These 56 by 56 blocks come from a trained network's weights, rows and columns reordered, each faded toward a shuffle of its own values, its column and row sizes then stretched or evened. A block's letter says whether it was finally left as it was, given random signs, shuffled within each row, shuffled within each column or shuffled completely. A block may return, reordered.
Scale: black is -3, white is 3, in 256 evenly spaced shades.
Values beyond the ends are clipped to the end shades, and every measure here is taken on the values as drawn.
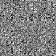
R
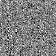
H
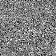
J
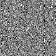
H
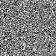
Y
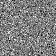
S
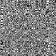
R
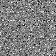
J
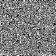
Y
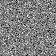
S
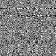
R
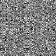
R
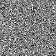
Y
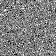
S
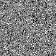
H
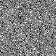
H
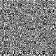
R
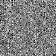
H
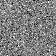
S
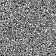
S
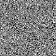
R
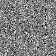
H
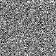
H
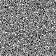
S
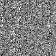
H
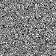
J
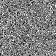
S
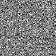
Y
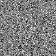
H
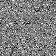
J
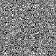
R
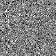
Y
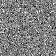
S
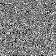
J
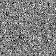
J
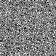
S
